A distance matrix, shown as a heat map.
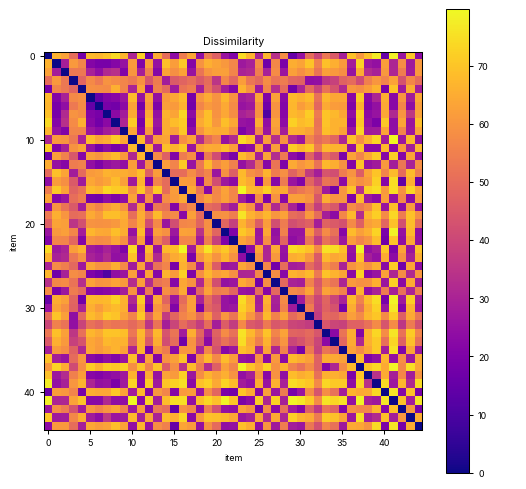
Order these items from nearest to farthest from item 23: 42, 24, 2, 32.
24, 2, 32, 42
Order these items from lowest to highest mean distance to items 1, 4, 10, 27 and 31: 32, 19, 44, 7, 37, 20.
44, 32, 20, 7, 19, 37
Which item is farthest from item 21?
41
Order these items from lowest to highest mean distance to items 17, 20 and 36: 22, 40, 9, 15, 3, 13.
13, 9, 3, 22, 15, 40
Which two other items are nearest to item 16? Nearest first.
34, 19
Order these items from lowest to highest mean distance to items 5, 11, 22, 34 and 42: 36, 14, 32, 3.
32, 36, 3, 14
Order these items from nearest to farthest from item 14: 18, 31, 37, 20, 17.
20, 31, 37, 18, 17
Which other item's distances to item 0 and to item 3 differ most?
40
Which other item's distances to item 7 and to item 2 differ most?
26
